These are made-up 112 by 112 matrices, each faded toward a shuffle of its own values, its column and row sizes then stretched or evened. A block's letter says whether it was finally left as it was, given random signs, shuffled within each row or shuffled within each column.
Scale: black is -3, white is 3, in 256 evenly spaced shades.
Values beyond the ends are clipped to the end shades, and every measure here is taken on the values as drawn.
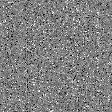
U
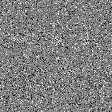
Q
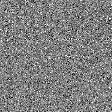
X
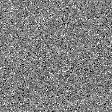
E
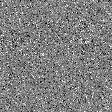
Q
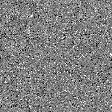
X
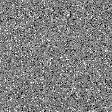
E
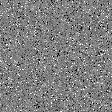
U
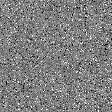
E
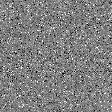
X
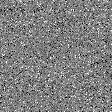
Q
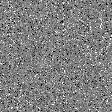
U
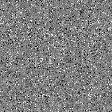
X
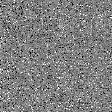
X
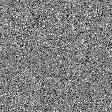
Q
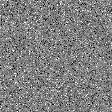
Q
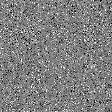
X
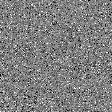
E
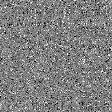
X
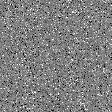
U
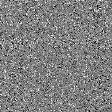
E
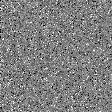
U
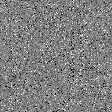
U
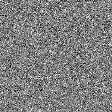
E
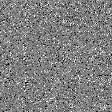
E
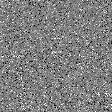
E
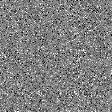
X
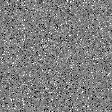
E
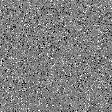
X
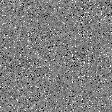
E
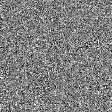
E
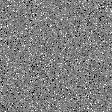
U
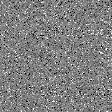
X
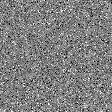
Q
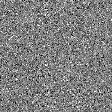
X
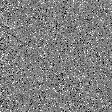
U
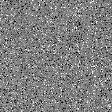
E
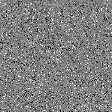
X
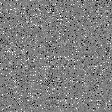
X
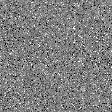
E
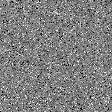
Q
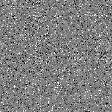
X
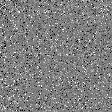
E
